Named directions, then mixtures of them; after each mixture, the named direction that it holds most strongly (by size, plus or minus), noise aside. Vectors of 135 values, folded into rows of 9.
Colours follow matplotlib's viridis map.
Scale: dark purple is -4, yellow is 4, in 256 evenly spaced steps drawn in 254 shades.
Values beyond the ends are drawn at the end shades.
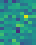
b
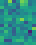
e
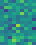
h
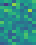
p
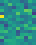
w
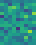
w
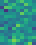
h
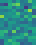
w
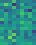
p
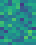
e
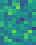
e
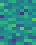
h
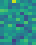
b
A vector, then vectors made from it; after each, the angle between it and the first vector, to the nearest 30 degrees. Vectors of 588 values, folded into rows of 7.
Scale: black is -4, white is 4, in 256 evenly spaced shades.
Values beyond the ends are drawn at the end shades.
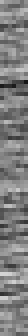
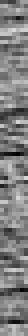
90 degrees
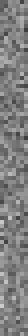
90 degrees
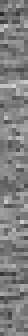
150 degrees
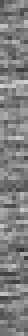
150 degrees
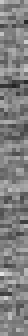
30 degrees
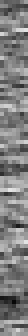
90 degrees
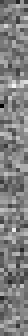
120 degrees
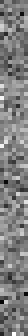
120 degrees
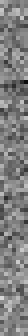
60 degrees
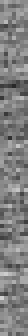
30 degrees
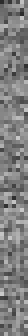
120 degrees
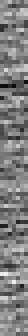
30 degrees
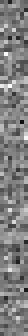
120 degrees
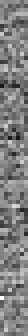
60 degrees
